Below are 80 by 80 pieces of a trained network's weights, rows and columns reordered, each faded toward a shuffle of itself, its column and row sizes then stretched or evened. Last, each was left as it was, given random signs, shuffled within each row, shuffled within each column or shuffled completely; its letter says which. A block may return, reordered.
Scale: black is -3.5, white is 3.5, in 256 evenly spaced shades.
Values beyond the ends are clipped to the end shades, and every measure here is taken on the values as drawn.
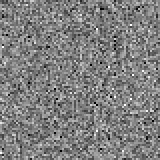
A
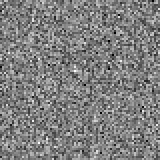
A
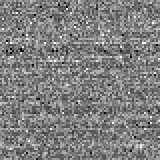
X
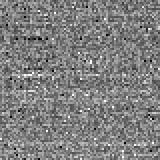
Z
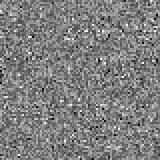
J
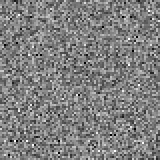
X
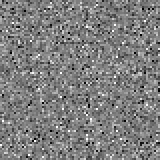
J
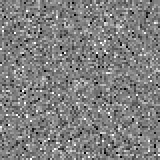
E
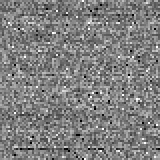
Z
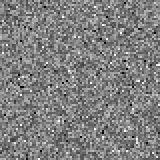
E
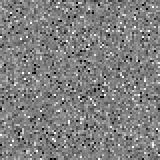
E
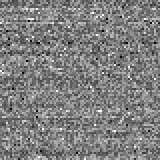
X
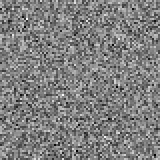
X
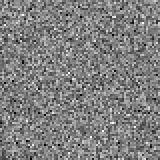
X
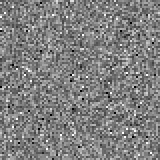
A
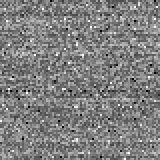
X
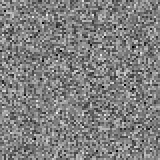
A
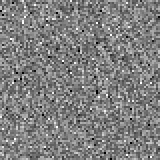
E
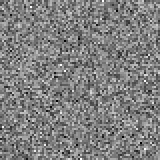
E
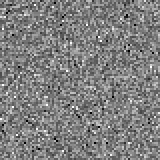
E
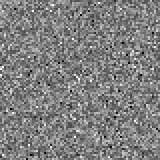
E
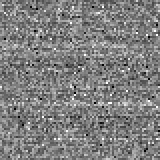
Z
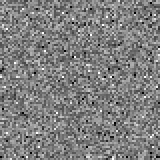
J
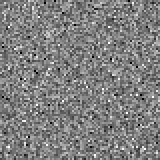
E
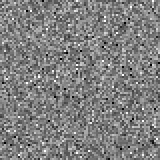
A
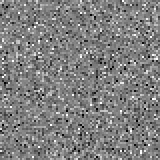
A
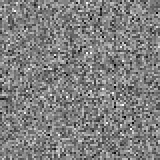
A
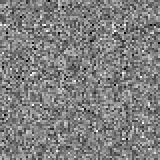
Z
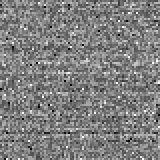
Z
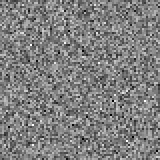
E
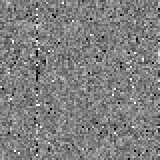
J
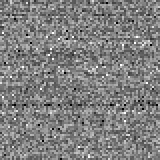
X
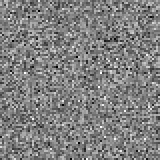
J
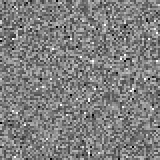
J
